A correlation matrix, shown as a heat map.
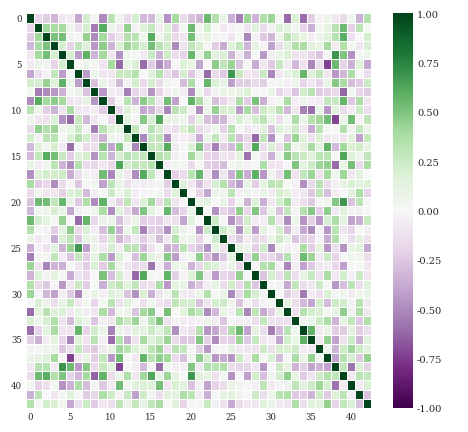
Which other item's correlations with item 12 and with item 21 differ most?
35
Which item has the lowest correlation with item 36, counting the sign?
22
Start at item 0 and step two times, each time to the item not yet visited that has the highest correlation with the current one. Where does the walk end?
7
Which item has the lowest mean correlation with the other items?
8
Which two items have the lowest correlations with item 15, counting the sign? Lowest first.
27, 8
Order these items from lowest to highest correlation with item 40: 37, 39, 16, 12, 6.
39, 12, 37, 6, 16
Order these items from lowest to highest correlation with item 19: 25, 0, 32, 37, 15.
37, 0, 15, 32, 25
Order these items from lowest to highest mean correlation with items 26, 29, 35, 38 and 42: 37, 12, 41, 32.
41, 12, 32, 37
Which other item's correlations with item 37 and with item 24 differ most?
5
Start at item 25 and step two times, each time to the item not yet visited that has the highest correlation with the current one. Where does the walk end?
34
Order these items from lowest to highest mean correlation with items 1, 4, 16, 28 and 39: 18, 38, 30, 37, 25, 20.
25, 18, 30, 38, 37, 20
